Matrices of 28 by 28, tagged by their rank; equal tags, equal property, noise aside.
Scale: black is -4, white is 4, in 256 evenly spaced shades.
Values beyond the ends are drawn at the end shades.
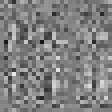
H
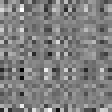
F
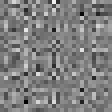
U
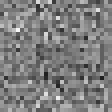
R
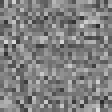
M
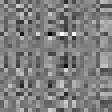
F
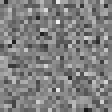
R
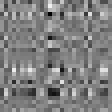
F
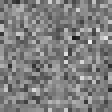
R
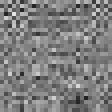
H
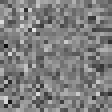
R
